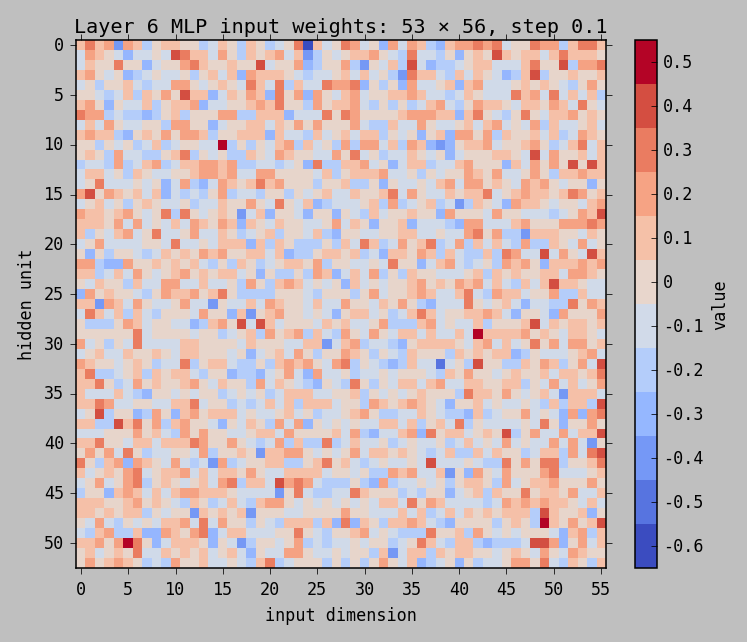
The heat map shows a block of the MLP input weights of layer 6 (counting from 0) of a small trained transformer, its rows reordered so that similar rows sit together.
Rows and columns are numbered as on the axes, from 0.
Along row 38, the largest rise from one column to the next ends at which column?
4
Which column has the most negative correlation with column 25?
2
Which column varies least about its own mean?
7
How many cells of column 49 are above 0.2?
7
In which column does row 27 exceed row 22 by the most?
36
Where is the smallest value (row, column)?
0, 24
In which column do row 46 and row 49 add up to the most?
37
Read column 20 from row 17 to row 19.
-0.3 -0.1 0.1
